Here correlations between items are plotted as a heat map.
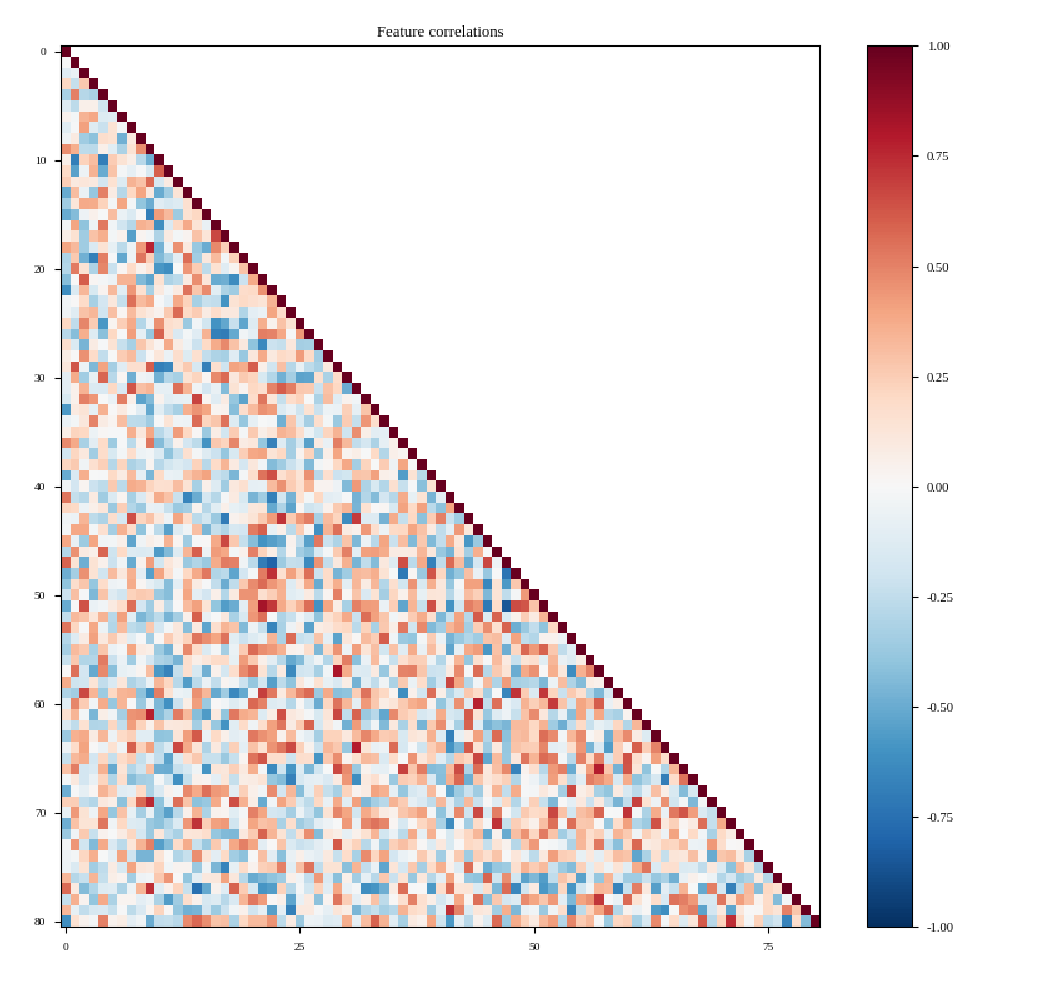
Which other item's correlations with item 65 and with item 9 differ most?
21
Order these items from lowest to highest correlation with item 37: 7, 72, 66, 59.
59, 7, 66, 72
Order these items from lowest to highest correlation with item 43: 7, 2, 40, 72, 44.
44, 72, 2, 40, 7
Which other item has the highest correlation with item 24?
64
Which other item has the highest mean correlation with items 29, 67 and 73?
57
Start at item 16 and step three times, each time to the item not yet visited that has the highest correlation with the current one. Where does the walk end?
47
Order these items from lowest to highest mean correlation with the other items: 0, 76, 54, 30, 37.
76, 0, 54, 30, 37
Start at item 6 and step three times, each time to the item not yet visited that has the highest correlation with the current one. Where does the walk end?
71
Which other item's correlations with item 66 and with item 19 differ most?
53
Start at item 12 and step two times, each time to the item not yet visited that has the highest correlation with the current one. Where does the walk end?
31
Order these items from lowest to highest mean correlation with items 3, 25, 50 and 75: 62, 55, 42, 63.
42, 63, 55, 62
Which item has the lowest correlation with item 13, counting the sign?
41
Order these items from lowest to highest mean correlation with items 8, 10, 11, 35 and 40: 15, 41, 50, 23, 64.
50, 41, 15, 64, 23
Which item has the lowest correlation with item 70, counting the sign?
11
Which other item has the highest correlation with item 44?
60
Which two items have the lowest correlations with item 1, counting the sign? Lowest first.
10, 11
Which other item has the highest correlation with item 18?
9
